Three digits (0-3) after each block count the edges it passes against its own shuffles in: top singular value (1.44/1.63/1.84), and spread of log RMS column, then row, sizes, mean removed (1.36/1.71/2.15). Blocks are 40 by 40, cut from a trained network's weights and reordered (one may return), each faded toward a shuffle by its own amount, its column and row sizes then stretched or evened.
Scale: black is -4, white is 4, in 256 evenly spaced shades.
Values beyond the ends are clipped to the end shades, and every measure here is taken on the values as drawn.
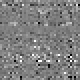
1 1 3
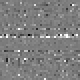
1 0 3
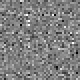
2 1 2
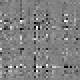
2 3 3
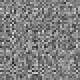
3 1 1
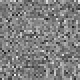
1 0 2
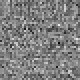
1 0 0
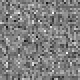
1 1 0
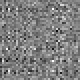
2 2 2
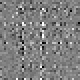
3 3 3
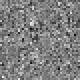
1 2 0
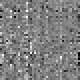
1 3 2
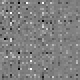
0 3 2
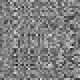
3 2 1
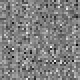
0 1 1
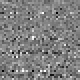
0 0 3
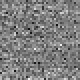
0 0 1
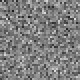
0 0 0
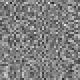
3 1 0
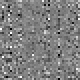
1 3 1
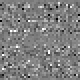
0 1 3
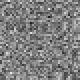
3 1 0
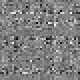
0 1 3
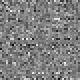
0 1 3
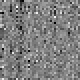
1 2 1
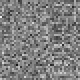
2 0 0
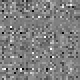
1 2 3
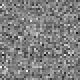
1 0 1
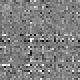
2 2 3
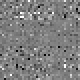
0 2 3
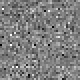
0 1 1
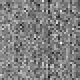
1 1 0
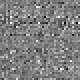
0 0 3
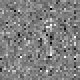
1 2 1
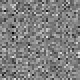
3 2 1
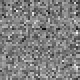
1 1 0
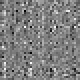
1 2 2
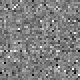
0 1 1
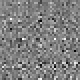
3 2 3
